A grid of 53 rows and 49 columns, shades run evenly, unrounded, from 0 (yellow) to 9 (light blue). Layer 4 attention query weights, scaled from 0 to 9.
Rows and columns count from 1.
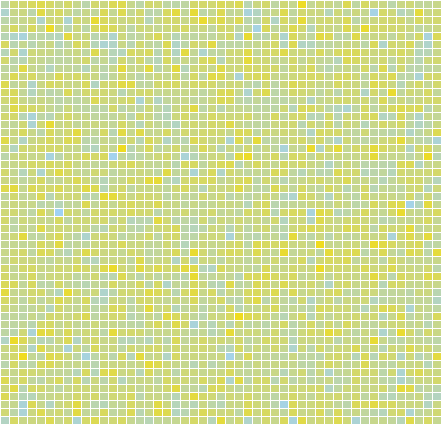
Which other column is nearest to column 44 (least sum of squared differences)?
30
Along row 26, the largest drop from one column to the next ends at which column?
48
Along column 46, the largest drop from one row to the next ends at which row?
53
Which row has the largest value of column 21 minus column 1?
18
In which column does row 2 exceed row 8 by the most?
28
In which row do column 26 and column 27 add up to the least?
40
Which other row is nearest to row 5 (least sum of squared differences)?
51
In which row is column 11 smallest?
3
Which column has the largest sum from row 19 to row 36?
21
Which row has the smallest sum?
34
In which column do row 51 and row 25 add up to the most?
32
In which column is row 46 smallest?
17
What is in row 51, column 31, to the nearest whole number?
6
